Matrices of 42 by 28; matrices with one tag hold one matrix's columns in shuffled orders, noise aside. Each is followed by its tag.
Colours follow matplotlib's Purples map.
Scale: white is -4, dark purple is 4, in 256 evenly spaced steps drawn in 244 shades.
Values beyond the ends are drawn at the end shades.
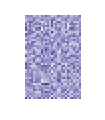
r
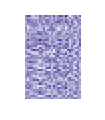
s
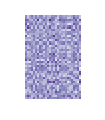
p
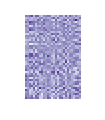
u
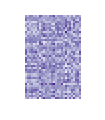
r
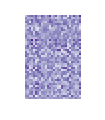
s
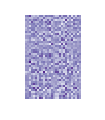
u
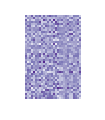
u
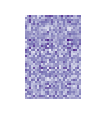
s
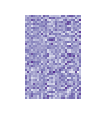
u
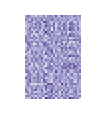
r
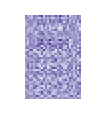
s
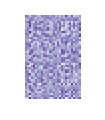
r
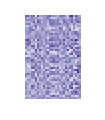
s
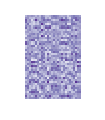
p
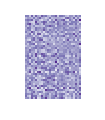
u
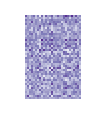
s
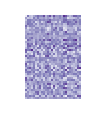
s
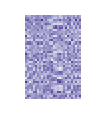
p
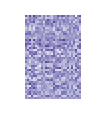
s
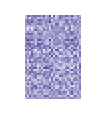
s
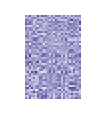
u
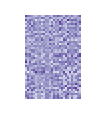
u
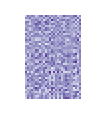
u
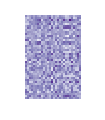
p
